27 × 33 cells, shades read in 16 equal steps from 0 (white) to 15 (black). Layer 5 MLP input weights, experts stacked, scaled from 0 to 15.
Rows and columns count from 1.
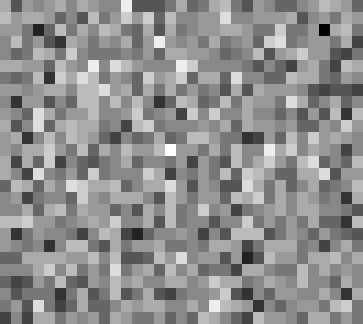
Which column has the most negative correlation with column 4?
26
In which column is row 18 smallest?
19
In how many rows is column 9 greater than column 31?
8
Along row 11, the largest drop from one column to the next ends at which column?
13
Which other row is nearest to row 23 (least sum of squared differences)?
5
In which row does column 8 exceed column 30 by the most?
15
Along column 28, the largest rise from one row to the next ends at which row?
10
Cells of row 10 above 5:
24
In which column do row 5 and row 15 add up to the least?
4
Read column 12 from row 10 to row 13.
6 11 7 4
